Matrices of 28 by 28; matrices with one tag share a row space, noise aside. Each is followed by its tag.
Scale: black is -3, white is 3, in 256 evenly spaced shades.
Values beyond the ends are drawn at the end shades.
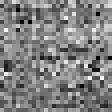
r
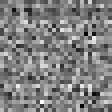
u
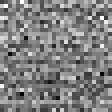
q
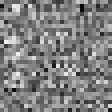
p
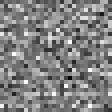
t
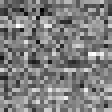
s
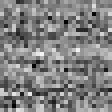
r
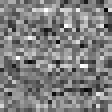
t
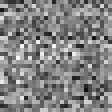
q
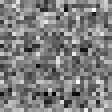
t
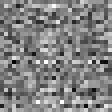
t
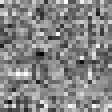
r
